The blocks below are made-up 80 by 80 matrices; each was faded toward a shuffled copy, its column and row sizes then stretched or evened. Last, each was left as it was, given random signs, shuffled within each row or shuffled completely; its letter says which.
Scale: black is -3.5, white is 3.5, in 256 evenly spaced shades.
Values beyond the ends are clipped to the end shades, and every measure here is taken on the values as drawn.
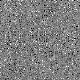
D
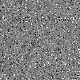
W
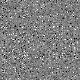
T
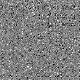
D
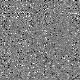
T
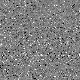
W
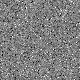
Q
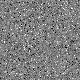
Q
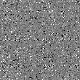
D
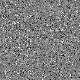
T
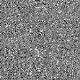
D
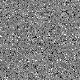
D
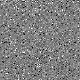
D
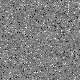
Q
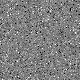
Q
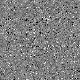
D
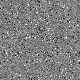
W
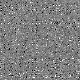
D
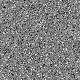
Q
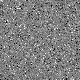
Q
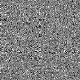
D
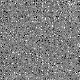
D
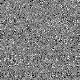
D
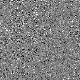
D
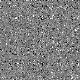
T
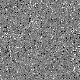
T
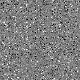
T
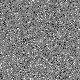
Q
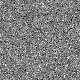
Q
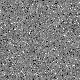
Q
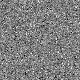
Q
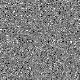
T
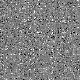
T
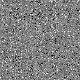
T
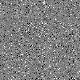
D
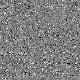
W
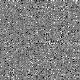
D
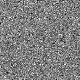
W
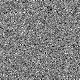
W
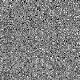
D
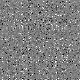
D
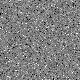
Q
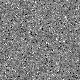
Q
